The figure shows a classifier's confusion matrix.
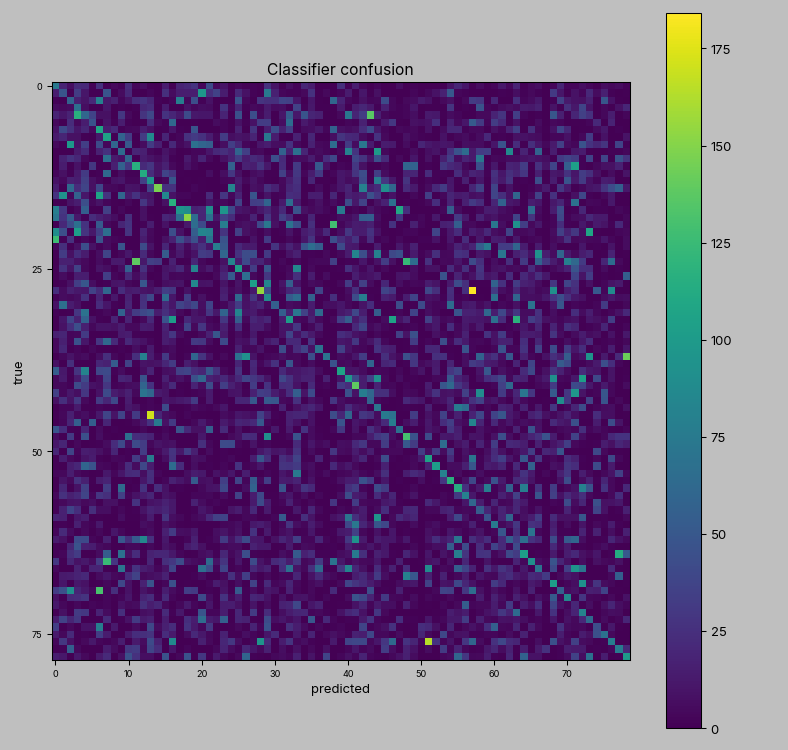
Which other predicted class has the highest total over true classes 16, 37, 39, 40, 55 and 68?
72
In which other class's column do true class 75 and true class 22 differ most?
59
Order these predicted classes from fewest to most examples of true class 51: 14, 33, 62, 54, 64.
14, 62, 54, 33, 64
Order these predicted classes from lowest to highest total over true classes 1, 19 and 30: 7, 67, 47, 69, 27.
67, 27, 47, 7, 69
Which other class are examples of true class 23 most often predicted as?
66
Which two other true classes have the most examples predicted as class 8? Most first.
38, 43
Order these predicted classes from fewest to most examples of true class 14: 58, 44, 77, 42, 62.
62, 44, 58, 77, 42
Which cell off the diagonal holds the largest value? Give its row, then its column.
28, 57
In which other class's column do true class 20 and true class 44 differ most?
73
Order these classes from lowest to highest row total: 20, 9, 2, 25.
25, 2, 9, 20
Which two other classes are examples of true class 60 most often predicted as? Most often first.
41, 44
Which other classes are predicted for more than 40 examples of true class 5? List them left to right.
16, 32, 57
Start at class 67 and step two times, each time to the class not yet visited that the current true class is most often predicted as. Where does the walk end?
29
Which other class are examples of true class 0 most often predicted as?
21
